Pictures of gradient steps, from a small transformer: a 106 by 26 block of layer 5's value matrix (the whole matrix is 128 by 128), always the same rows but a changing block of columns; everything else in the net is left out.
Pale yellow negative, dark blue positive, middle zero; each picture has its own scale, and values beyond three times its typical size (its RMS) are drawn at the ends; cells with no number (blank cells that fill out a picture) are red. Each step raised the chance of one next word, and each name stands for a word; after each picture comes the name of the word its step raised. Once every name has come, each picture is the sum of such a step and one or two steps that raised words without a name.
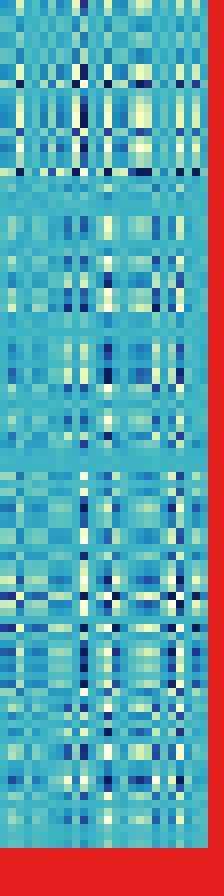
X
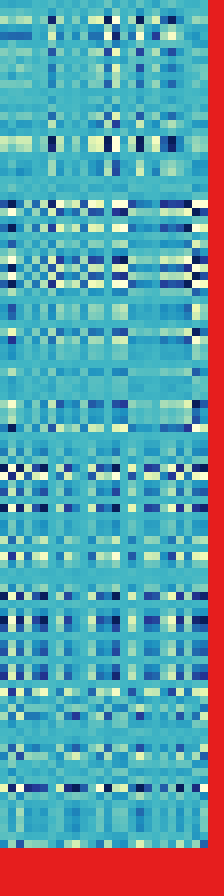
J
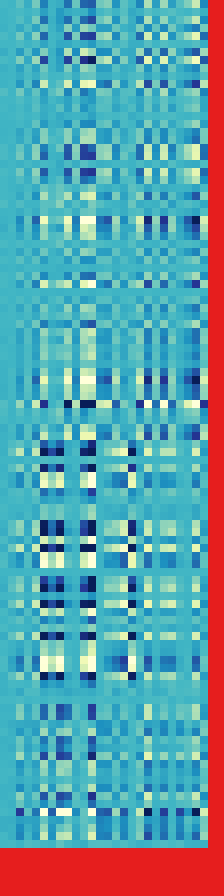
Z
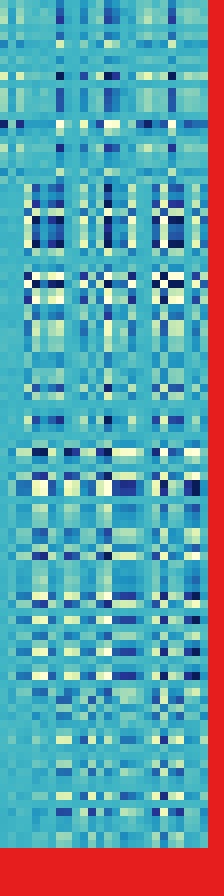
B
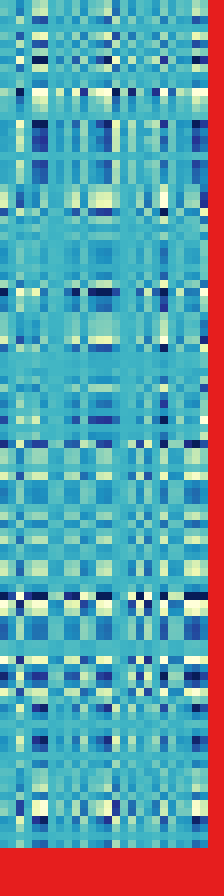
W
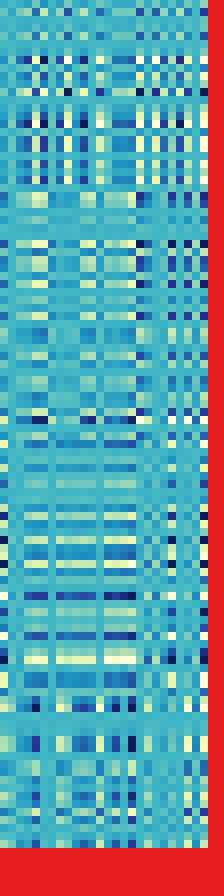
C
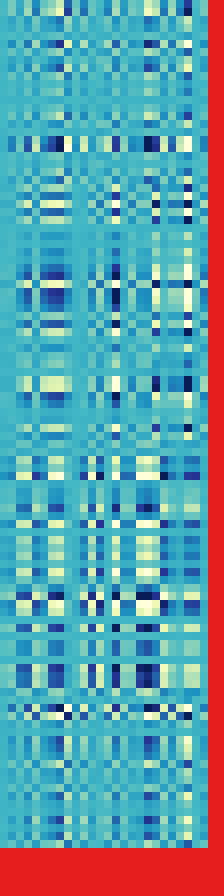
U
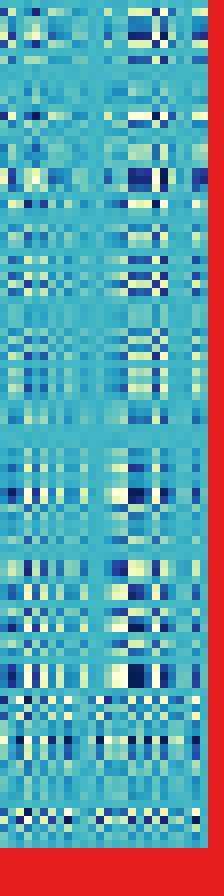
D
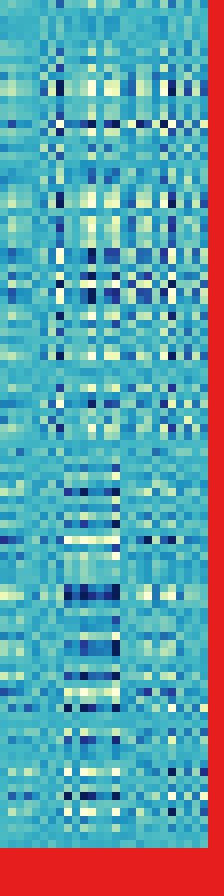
B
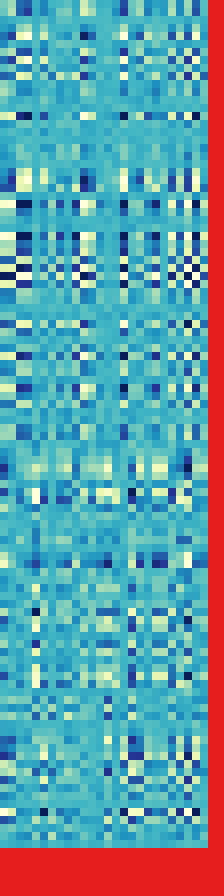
D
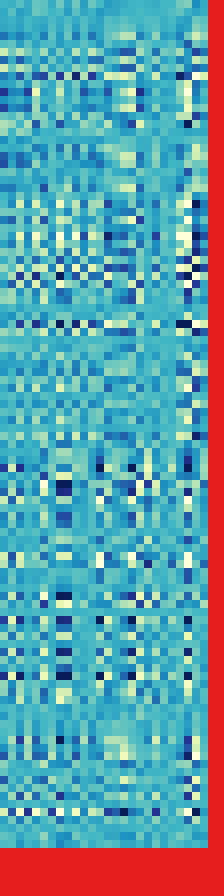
B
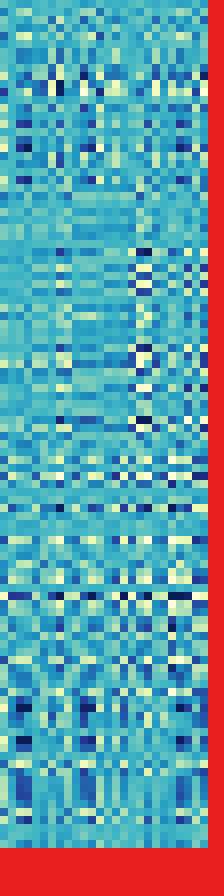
C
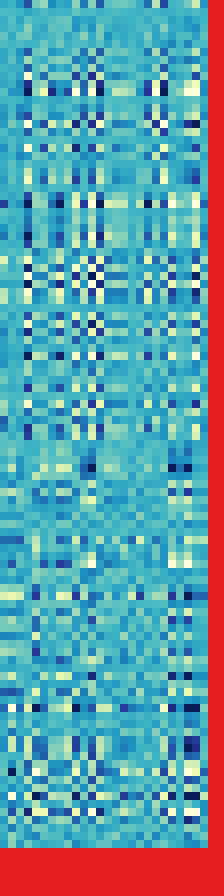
C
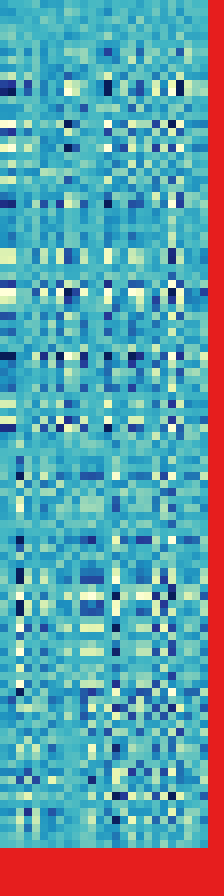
X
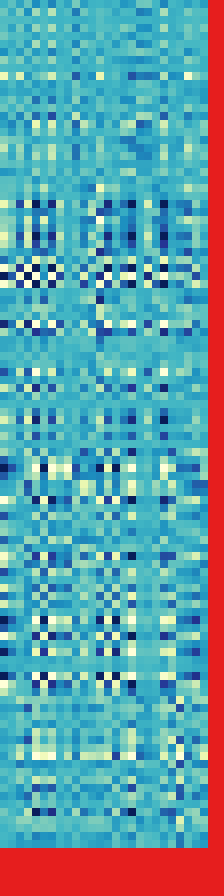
B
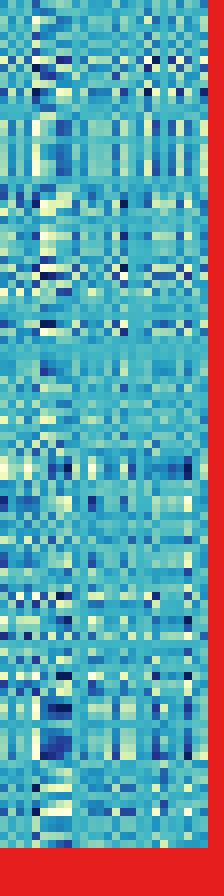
W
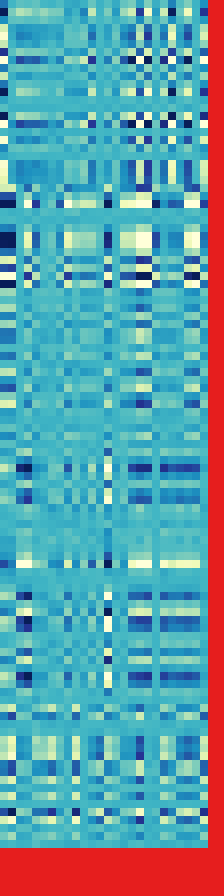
D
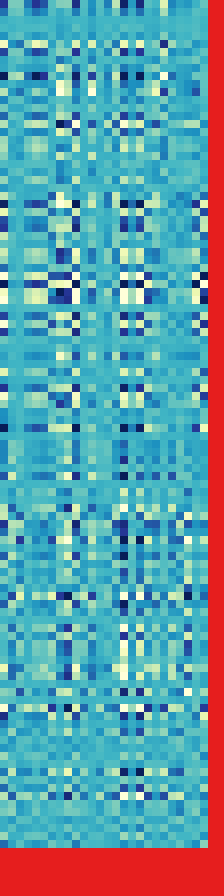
U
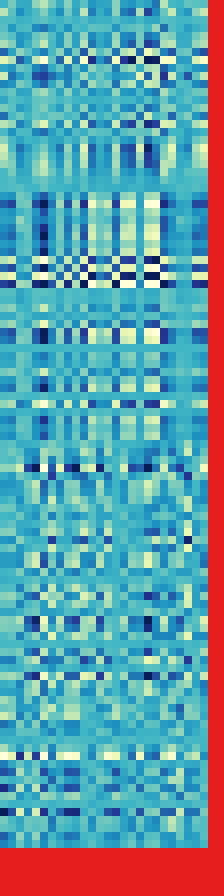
Z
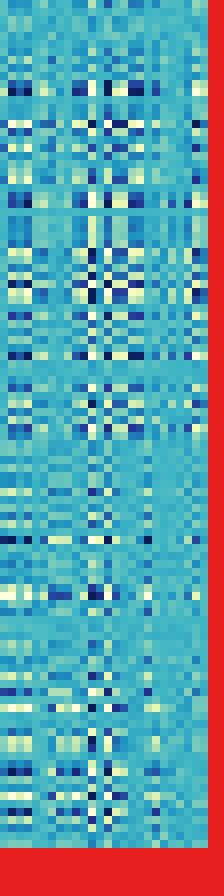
C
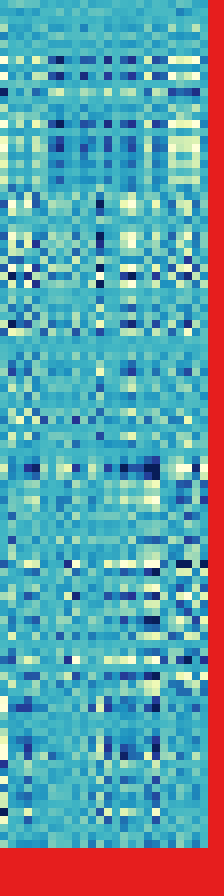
C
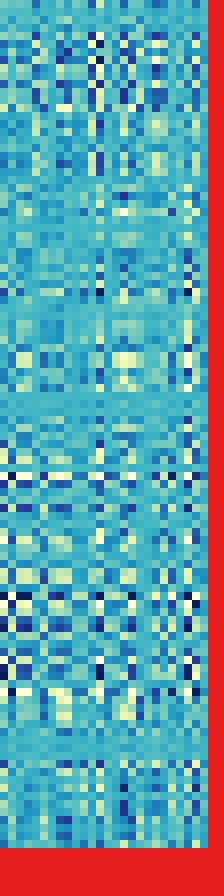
W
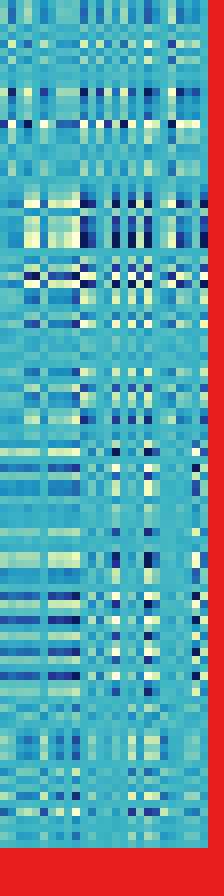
B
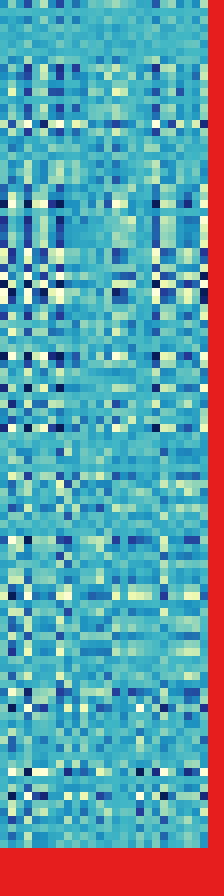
B
